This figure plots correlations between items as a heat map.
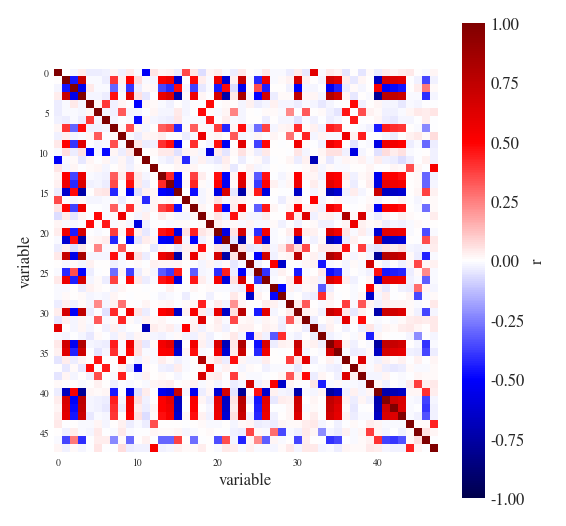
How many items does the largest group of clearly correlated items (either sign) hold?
22
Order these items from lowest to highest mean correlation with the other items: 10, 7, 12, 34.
10, 12, 7, 34
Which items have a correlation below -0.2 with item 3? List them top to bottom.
2, 15, 21, 25, 40, 46
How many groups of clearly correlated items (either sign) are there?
6
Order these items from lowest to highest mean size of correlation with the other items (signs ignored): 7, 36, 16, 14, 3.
16, 36, 7, 14, 3
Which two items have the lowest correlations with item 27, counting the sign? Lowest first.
28, 33
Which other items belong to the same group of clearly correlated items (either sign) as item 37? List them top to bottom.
4, 6, 10, 19
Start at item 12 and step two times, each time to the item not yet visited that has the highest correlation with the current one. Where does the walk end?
44
